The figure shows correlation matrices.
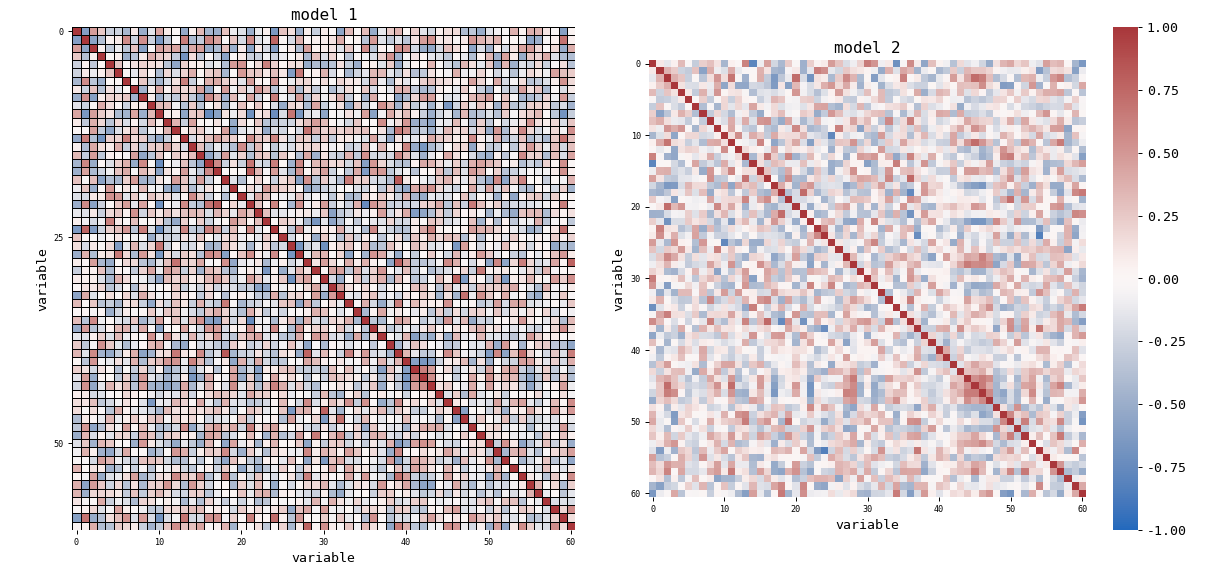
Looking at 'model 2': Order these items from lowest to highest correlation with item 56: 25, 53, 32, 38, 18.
38, 18, 32, 25, 53
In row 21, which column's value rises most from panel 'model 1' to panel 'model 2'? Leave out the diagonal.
10
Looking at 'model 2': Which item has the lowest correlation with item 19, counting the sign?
3
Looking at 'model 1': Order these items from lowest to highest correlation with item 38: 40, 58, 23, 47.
58, 40, 47, 23
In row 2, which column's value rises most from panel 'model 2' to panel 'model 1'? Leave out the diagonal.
39
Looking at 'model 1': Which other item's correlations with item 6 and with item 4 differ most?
51
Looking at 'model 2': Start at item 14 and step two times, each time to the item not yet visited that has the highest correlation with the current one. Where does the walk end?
60
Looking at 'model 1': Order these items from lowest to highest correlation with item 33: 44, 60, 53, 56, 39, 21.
21, 56, 44, 60, 53, 39
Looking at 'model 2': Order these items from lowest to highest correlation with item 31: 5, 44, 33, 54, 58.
44, 54, 33, 5, 58
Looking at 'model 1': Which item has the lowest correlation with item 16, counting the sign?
10
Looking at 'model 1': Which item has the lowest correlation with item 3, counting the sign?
13
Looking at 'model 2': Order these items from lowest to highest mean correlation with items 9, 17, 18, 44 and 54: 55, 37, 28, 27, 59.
27, 55, 28, 37, 59
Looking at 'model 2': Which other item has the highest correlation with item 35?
2
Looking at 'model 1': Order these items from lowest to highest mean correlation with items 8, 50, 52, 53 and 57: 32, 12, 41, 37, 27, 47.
12, 37, 47, 27, 32, 41
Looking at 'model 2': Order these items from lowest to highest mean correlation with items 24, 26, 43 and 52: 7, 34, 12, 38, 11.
38, 34, 12, 7, 11
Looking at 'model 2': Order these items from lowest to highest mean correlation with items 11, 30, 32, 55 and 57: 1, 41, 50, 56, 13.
1, 41, 13, 56, 50
